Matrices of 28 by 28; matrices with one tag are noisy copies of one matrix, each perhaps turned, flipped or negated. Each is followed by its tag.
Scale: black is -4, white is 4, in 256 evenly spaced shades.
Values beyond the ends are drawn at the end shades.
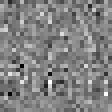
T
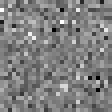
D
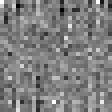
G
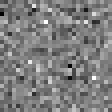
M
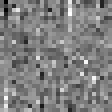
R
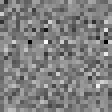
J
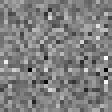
J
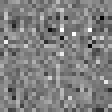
T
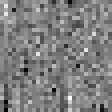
R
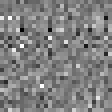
T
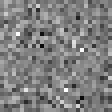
M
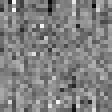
G
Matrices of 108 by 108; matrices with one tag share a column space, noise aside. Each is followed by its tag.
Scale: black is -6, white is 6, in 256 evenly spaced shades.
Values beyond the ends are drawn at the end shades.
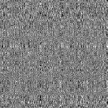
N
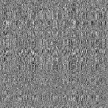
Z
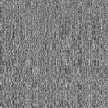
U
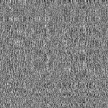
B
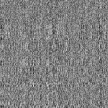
U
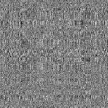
Z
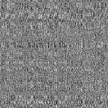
N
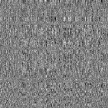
B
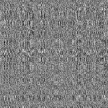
Z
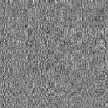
B
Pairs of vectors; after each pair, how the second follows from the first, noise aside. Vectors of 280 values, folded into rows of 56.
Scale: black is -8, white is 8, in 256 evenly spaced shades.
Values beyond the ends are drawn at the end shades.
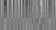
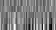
reversed, scaled up.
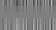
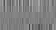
reversed, partly zeroed.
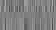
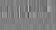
wrapped around, negated, partly zeroed.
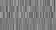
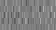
wrapped around, negated, partly zeroed.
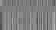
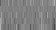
negated, partly zeroed.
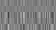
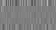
reversed, partly zeroed.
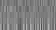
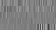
negated, partly zeroed.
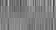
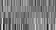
reversed, negated, scaled up.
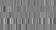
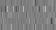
reversed, partly zeroed.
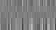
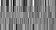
reversed, negated, scaled up.
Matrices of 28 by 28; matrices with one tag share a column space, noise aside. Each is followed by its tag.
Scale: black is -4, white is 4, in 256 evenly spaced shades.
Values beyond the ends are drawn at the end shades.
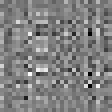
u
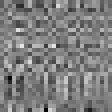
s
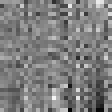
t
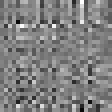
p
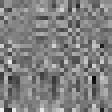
s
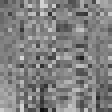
t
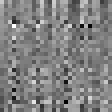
p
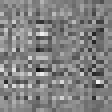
u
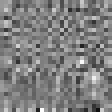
s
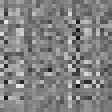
u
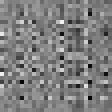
u
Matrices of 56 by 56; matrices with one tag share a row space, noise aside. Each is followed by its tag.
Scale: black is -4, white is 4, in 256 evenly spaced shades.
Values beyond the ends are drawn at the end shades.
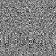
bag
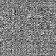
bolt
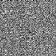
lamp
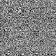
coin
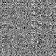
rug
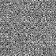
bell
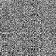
rug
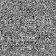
lamp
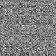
lamp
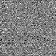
rug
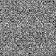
bag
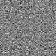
bag
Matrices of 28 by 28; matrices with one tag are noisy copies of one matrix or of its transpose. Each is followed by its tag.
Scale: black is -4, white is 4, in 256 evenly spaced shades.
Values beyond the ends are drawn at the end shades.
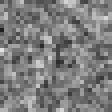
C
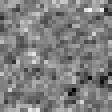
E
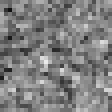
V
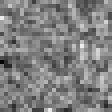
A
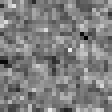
A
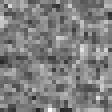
A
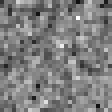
V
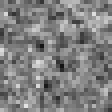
C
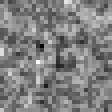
C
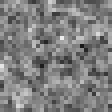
C
